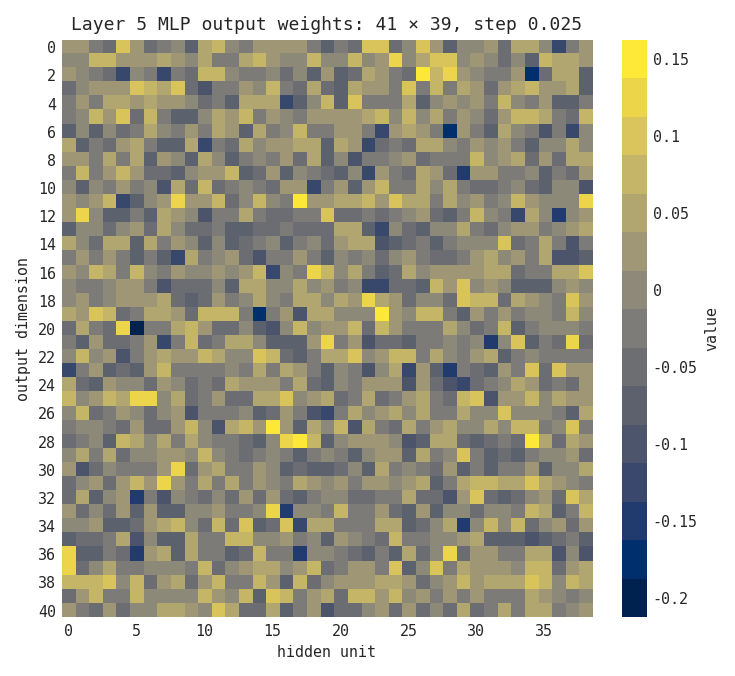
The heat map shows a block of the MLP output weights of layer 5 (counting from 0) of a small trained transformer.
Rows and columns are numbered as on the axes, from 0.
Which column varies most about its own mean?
5
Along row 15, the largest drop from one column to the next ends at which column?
36
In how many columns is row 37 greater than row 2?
25
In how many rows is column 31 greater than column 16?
17
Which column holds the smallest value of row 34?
29
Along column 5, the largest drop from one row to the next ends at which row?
32
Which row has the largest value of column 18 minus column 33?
16
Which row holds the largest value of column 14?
22
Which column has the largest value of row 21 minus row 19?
14
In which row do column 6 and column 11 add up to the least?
27
